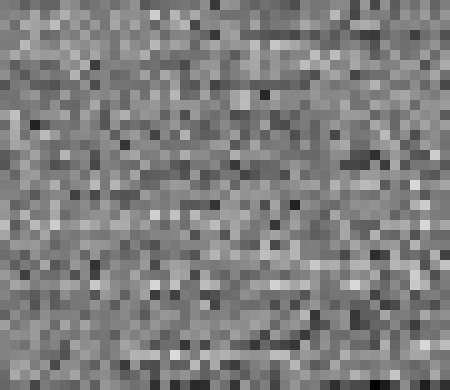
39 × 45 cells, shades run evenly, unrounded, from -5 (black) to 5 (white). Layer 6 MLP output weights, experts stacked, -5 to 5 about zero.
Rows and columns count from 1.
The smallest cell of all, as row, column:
39, 38
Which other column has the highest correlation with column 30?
22
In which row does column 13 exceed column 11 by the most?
12
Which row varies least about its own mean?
11
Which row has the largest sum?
29
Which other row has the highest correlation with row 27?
7
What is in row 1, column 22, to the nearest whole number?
-3
